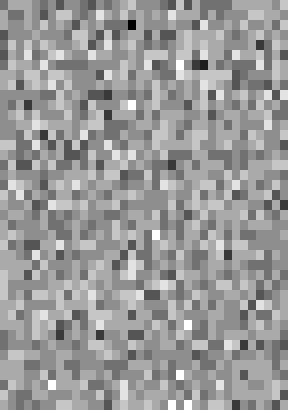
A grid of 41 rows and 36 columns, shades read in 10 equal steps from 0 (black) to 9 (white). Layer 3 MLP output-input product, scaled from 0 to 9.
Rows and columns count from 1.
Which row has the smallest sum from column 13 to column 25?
3
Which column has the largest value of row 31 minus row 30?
33
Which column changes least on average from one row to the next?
1
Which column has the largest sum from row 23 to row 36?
12
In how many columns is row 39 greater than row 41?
14
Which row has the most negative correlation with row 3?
28
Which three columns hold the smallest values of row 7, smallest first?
26, 25, 20
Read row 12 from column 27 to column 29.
3 5 6
